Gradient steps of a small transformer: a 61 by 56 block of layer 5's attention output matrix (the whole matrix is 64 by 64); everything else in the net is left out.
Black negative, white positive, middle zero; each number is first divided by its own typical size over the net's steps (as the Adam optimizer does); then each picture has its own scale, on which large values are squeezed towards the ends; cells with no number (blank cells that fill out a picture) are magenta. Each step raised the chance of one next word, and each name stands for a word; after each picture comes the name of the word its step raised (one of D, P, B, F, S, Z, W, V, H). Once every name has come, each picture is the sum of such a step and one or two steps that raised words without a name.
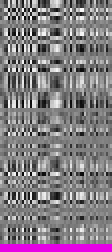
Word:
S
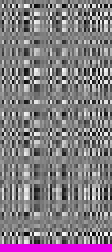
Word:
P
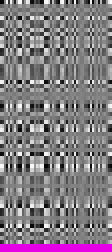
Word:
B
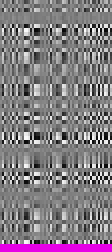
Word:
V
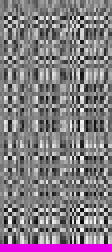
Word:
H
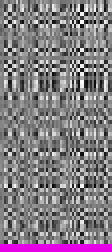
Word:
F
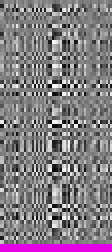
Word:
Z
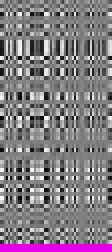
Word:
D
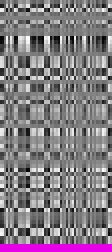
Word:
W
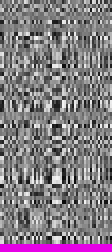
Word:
W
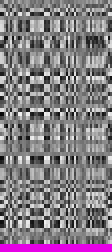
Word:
W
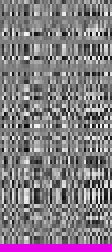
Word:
D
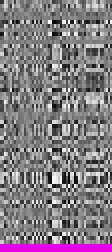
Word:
F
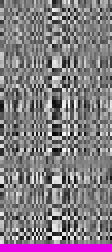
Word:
S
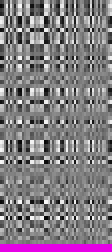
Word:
Z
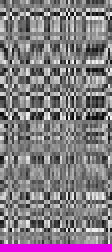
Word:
S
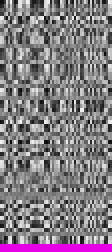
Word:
B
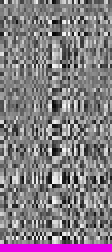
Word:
B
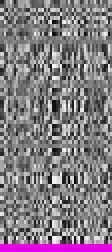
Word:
S
